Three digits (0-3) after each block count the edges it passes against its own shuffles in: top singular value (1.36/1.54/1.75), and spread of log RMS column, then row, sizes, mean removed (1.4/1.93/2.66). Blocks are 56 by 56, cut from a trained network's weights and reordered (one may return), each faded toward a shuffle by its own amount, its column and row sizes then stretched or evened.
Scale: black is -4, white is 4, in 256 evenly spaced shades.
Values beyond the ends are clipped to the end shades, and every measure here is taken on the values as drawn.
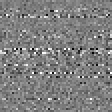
1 0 3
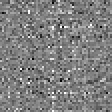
2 1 2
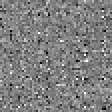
1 2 1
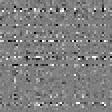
1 2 3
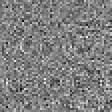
2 1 1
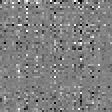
1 3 3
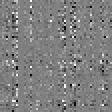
1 3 2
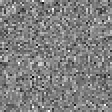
1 1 1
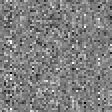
1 2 0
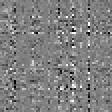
3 3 2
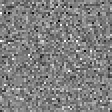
0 0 1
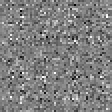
1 2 2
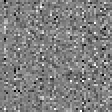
0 3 0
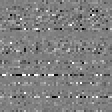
3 0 3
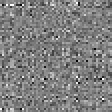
3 2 2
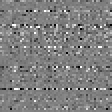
3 1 3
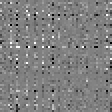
2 3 2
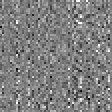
3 3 1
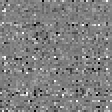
0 1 3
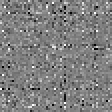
1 2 2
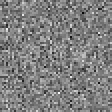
3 1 0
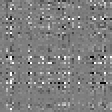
3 3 3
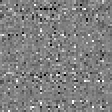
0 2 2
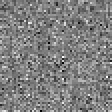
2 1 1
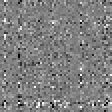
2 2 2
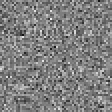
2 0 0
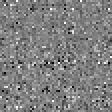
0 1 2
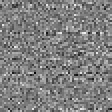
3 0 2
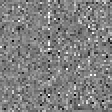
0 2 0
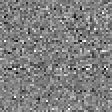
2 0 2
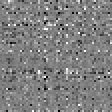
1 2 3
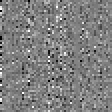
1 3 0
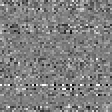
2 0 3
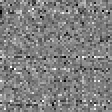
3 1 2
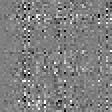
2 3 2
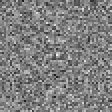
3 0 0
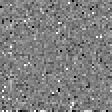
1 0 0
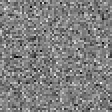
2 0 1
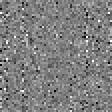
0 2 0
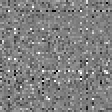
0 2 2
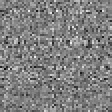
2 0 2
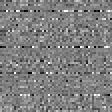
3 0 3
